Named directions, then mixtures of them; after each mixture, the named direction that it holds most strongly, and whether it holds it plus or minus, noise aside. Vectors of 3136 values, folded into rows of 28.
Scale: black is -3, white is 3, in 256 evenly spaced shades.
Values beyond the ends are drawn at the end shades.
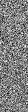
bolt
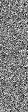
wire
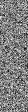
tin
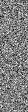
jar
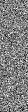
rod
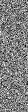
bolt, minus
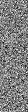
rod, minus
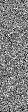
rod, plus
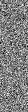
bolt, minus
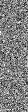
tin, minus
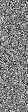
bolt, minus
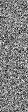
tin, minus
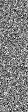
rod, plus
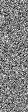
jar, minus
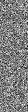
wire, plus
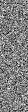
jar, minus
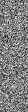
jar, plus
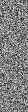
jar, plus
